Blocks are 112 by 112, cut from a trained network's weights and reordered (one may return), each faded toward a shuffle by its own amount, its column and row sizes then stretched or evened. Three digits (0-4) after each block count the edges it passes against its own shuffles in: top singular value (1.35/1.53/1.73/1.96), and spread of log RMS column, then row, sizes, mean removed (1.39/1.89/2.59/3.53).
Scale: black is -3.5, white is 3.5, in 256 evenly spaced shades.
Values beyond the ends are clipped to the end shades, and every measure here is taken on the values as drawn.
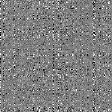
2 4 3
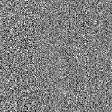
3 3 0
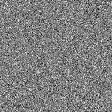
0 0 0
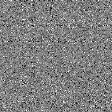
0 2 2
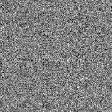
4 2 0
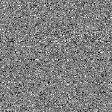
1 0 3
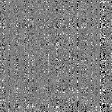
4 4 3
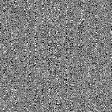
2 3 0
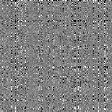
4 4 3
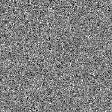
0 1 1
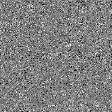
0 2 2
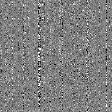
2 4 1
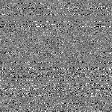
0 0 4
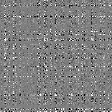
3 4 4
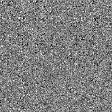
3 2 1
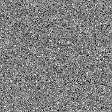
0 1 1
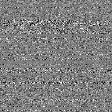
2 0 4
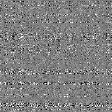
0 3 4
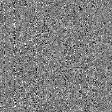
0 3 1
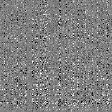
0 4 3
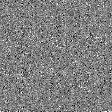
0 2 2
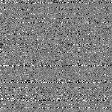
3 2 4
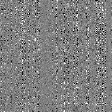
0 4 2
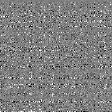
1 3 4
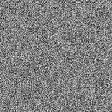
4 0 0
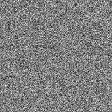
4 1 0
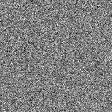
2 0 0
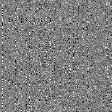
2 4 0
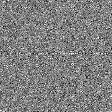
1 0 2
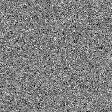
1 0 1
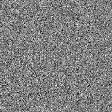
2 1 1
